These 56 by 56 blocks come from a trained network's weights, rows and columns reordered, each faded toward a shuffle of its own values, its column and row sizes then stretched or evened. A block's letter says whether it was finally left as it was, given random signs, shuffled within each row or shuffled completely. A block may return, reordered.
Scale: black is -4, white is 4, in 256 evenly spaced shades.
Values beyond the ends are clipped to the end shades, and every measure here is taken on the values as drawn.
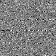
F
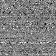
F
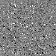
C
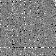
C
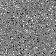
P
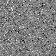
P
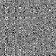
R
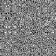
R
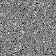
C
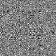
R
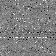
F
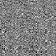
R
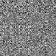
R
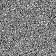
P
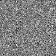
C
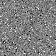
P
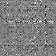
R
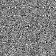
F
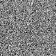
C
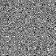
R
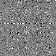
C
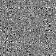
C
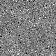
P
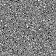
P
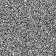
P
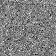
P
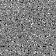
F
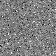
P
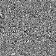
C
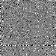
C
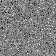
P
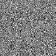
C
